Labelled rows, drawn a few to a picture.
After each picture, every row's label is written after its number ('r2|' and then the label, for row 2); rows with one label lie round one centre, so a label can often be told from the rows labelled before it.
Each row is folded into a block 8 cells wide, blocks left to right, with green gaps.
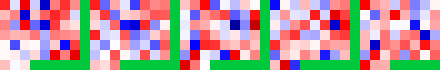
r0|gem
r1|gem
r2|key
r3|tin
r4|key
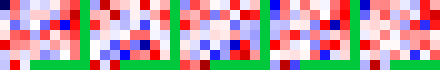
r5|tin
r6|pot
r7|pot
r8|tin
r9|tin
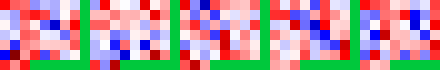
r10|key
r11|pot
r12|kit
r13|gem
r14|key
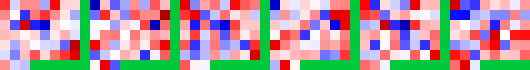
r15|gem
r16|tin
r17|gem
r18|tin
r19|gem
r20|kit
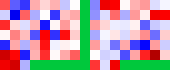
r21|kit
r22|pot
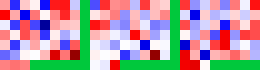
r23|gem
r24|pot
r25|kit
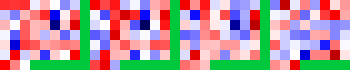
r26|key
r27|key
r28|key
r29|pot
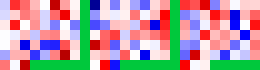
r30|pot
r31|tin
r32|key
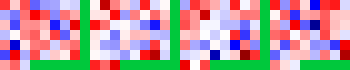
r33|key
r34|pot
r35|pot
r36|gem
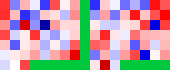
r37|gem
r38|tin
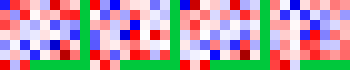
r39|pot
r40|kit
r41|pot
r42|kit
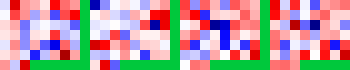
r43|pot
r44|tin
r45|gem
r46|gem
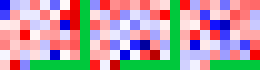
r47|tin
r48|pot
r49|gem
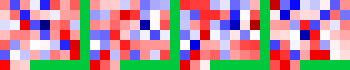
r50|gem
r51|key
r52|key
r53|kit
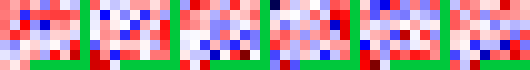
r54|gem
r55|kit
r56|pot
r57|tin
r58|kit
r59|pot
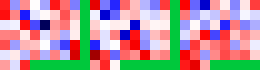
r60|gem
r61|kit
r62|kit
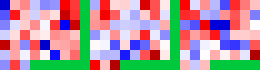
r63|tin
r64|pot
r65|gem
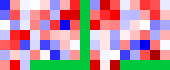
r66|tin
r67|pot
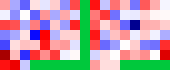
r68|kit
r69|gem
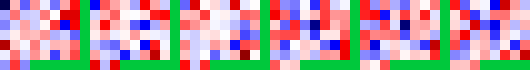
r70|tin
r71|pot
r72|pot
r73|gem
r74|gem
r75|gem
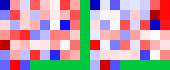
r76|tin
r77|tin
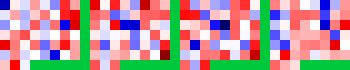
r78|tin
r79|gem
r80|gem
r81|key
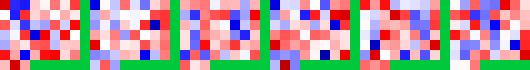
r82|kit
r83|tin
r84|key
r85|tin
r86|key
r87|gem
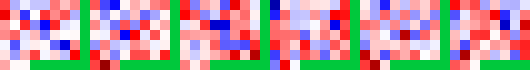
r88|gem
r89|kit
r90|gem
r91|tin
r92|kit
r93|key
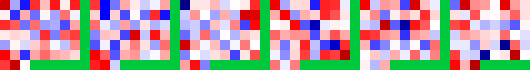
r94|kit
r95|kit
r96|tin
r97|gem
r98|gem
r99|pot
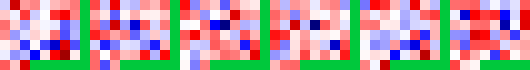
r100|pot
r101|gem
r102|gem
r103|gem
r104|pot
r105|key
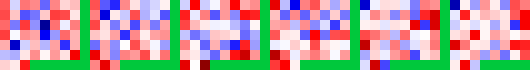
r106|gem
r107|kit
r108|pot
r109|kit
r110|tin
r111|tin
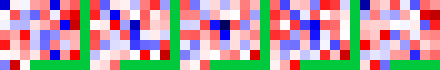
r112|tin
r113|gem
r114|gem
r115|gem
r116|tin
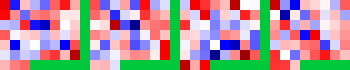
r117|gem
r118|gem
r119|pot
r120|kit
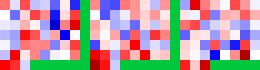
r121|key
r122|kit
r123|pot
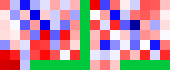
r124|kit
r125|gem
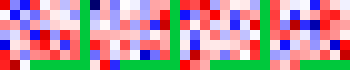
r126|kit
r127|tin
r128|key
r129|gem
